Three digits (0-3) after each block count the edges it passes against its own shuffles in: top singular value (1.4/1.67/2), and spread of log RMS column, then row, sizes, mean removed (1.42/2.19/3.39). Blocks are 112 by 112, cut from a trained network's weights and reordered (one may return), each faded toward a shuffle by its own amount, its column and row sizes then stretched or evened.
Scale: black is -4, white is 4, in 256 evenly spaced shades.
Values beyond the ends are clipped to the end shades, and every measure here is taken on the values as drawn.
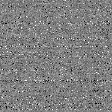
0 1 2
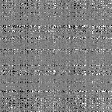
3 2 3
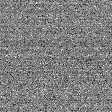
1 0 0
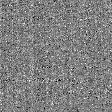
0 0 1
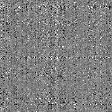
1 2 2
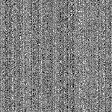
3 2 0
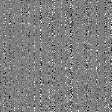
0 3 1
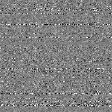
1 1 3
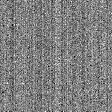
3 0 1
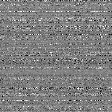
2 1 3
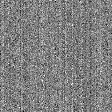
2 1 0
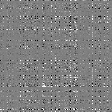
1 3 3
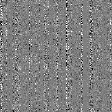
1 3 1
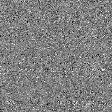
0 0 2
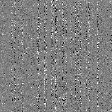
0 3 0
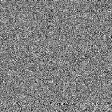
2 0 2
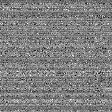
3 0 2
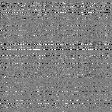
2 0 3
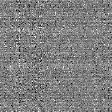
2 2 0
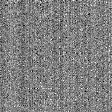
2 1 1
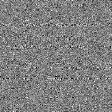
2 1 2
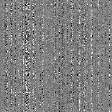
2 3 1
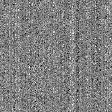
2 2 0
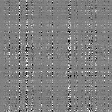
3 3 2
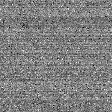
2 0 0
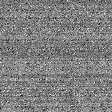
2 0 1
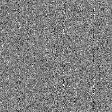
0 2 0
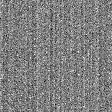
2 0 0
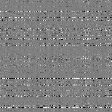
3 1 3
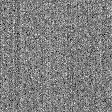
1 0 0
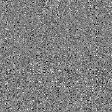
0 2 2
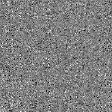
0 2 2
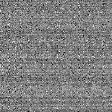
2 2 0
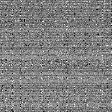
3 2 1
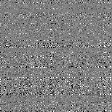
0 2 3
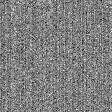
2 0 0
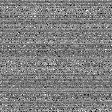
3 0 2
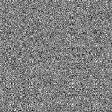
3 1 1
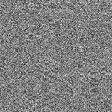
3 0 1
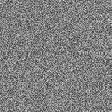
3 0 0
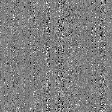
0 3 1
